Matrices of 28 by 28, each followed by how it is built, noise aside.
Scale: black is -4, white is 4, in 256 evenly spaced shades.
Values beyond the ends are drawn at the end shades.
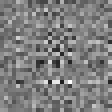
low rank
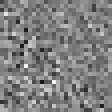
lower triangular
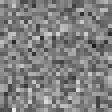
blocks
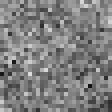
smooth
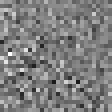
lower triangular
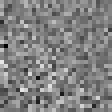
lower triangular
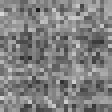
blocks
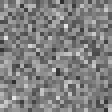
noise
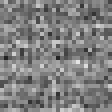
blocks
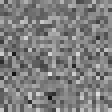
low rank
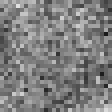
smooth
